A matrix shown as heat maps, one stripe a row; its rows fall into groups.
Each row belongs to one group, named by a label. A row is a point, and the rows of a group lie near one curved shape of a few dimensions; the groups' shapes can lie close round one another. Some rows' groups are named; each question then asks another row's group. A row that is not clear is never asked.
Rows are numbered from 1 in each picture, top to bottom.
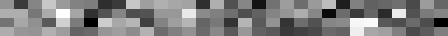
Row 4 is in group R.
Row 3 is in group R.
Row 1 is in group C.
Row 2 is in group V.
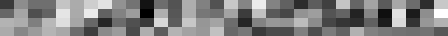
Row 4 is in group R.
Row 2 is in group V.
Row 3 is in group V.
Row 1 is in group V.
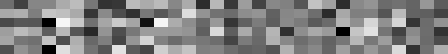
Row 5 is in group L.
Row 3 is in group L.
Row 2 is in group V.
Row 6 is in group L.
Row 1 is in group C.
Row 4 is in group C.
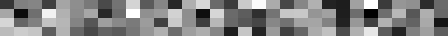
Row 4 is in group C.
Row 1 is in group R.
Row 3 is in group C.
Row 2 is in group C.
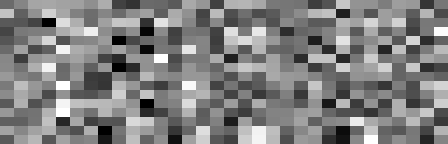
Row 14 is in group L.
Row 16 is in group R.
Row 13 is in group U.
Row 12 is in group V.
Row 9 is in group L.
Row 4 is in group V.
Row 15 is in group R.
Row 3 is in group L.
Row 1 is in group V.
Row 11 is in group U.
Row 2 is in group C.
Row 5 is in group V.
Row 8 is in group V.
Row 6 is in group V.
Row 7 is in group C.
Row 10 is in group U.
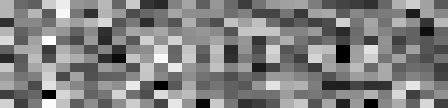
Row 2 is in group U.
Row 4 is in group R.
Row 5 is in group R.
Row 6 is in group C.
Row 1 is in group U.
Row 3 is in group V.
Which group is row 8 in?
R
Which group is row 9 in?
L
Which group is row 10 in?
U
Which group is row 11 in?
L
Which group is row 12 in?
C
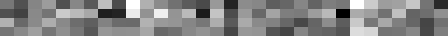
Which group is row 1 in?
L
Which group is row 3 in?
R
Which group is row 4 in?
R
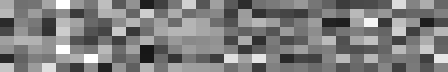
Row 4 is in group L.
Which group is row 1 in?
U
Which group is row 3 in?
R
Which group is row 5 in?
C
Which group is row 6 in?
U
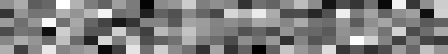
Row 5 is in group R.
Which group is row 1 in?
V
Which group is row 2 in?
V
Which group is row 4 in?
L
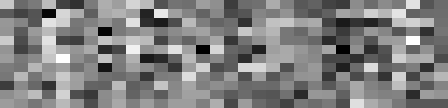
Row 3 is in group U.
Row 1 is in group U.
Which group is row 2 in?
L
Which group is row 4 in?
R
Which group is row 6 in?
C
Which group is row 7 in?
U
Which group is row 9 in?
V
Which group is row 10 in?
L
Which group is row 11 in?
U
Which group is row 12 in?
R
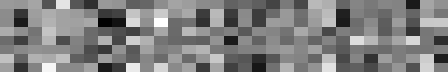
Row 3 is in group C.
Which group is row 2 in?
C
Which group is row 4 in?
V
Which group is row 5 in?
L
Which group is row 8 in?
C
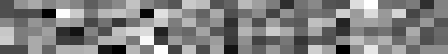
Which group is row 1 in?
R
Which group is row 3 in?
C
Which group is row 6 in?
C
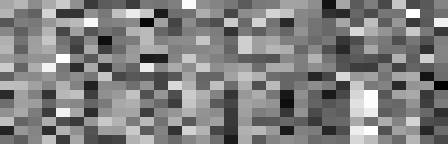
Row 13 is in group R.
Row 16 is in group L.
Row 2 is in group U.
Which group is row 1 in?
V
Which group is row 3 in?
V
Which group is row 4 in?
L
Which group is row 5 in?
R
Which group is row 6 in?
R
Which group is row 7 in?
U
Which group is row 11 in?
R
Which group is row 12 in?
R
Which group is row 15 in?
R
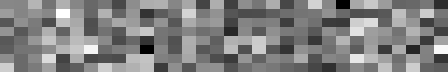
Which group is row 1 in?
C
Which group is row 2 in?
U
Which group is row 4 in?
L
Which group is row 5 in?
V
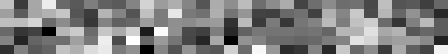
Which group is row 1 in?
R
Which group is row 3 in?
C
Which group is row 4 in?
L
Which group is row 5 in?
L
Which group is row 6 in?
V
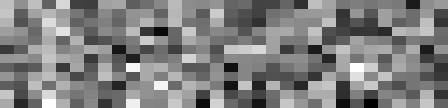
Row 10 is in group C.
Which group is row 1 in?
U
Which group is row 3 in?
C
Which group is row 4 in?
U
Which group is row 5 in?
L
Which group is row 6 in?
V
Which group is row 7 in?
V
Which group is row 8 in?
L
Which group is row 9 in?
R
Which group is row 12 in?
C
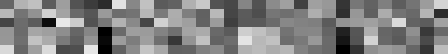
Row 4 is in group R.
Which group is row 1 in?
U
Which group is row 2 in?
C
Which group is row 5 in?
R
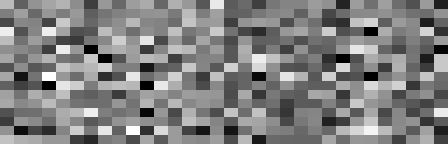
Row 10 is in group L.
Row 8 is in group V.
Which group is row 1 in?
C
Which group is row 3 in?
R
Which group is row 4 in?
C
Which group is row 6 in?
R
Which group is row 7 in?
R
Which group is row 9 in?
C
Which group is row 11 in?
C
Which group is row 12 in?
R
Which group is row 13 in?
V
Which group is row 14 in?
R
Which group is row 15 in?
L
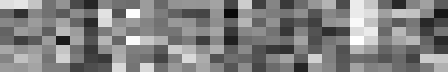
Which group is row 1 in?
C
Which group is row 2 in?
L
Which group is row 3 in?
R
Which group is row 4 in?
R
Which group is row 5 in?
L
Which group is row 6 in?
R
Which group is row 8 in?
U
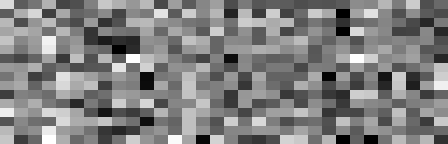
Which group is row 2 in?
C
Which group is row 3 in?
R
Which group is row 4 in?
C
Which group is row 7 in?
L
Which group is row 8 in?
U
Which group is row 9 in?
V
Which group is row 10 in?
V
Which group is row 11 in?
R
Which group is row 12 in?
U
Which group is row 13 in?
V
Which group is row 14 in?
V
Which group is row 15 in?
V
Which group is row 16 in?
C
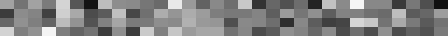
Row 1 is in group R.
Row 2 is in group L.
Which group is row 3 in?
R
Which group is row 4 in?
R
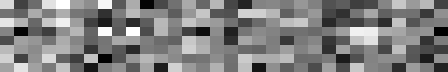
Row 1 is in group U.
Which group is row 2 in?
R
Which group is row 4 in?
L
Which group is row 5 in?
R
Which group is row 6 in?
V
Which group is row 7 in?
R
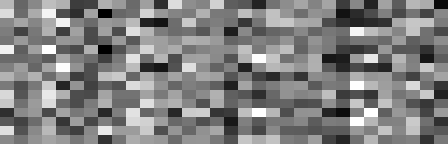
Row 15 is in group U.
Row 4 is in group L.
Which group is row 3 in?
U
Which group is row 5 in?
L
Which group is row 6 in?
R
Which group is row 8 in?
U
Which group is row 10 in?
L
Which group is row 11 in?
C
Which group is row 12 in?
R
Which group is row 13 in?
R
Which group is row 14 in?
L
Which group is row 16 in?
R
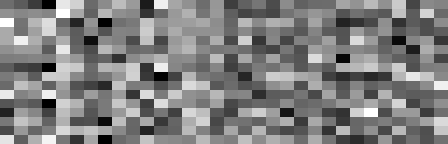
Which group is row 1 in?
L
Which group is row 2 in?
U
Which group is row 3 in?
R
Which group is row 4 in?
R
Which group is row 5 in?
C
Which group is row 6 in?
U
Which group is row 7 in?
C
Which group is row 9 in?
U
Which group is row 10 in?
U
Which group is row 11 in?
R
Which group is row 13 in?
R
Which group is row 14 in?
U
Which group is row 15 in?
V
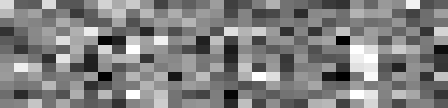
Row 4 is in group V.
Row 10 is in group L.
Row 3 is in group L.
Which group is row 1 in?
U
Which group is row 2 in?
U
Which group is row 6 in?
L
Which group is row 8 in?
C
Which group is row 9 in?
R
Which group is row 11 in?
L
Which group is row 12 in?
C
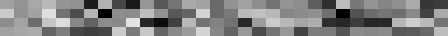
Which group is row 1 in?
V
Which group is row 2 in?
R
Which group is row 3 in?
U
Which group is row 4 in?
U
